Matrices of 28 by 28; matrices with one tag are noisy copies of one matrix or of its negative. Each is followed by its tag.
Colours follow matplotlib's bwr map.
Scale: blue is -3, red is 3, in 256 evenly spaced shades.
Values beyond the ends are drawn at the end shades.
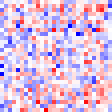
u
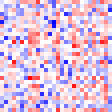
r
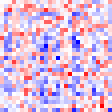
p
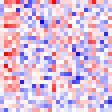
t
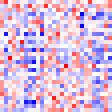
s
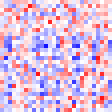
p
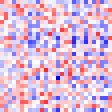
r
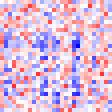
p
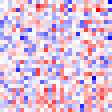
u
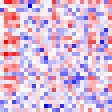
t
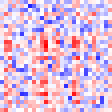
p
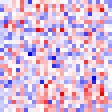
u
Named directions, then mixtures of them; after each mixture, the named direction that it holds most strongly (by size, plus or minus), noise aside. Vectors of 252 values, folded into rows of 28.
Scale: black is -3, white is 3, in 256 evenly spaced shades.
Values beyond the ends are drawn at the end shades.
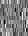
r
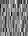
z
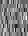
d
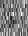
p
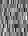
d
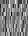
z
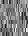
r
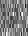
p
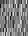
z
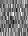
p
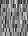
z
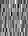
z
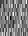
p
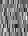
d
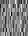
z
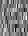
d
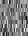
d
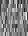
d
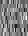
d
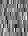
d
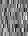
d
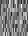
z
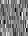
r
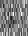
p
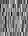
z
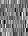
r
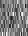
p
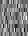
d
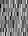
z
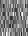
p
